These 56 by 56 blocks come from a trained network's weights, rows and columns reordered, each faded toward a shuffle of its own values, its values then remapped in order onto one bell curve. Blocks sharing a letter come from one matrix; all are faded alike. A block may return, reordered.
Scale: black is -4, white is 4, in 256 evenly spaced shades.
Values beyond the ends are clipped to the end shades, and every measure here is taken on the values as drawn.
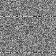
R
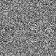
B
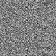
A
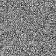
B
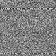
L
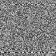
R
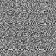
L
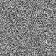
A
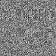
B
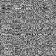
L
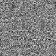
B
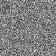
A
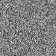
B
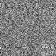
B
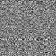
L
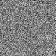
A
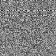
R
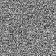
A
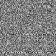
L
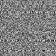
L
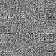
L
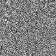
A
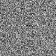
B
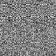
L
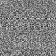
L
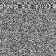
R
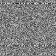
R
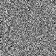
A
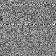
R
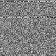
L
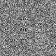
B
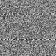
R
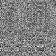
L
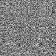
B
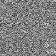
B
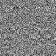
B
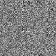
A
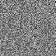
A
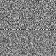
R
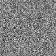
B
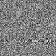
B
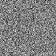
A
